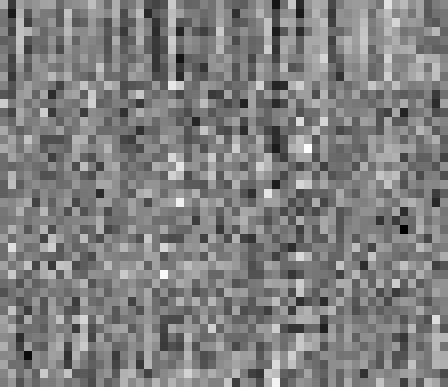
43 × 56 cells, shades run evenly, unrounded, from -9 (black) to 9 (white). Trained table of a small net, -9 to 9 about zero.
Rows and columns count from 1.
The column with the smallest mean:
35
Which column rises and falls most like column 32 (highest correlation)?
10
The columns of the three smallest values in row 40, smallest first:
4, 9, 15
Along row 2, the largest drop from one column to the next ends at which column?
19
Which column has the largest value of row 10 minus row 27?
22
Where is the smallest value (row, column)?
26, 51
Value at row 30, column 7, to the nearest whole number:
-5
